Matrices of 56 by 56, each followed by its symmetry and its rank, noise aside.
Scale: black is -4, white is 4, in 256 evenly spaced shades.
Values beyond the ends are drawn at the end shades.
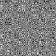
antisymmetric, rank eight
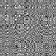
symmetric, rank six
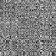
no symmetry, rank seven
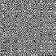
no symmetry, rank seven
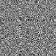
antisymmetric, rank six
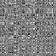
antisymmetric, rank six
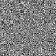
antisymmetric, rank eight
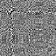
symmetric, rank six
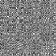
symmetric, rank six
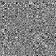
symmetric, rank seven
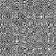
symmetric, rank six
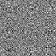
antisymmetric, rank eight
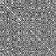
symmetric, rank six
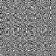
no symmetry, rank six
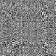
no symmetry, rank seven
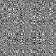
no symmetry, rank six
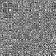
symmetric, rank seven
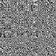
antisymmetric, rank eight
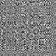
antisymmetric, rank six
